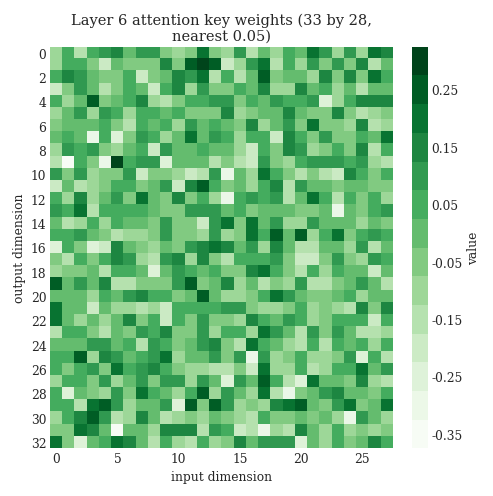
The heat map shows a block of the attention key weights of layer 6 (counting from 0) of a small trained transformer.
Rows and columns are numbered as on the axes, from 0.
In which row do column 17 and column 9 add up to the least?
21
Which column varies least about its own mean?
6
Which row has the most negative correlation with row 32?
31
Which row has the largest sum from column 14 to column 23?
15
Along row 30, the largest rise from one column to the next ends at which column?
25
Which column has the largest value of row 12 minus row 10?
7
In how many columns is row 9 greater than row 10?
13
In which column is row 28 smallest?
19
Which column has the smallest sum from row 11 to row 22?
3
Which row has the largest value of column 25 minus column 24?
30
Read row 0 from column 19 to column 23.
0.05 0 0.2 0.1 -0.1
